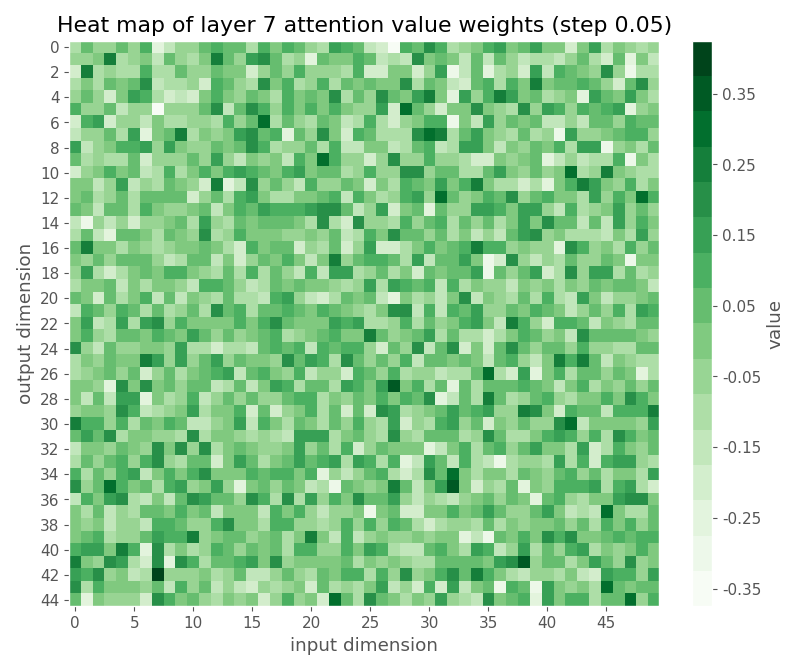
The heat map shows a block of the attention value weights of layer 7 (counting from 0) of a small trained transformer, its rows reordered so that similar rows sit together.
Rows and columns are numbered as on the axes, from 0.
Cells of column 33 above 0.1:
4
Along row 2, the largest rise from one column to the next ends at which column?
1
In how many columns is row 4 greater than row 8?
25
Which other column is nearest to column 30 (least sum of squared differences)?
5
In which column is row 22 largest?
37
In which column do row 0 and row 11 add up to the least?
27
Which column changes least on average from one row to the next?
13
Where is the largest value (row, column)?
42, 7
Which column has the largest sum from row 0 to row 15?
16
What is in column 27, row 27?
0.35
